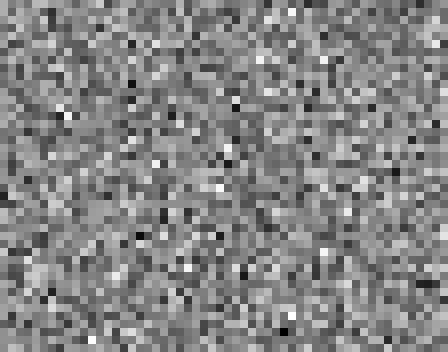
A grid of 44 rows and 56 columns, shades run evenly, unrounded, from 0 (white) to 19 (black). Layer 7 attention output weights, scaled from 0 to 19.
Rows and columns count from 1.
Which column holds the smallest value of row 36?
44
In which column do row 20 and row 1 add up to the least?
7
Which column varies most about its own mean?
17
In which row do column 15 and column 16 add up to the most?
16
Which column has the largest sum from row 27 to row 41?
28
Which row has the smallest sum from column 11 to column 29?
22
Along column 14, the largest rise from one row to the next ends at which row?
40
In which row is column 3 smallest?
4
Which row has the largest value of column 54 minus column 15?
36
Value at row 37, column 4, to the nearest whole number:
3
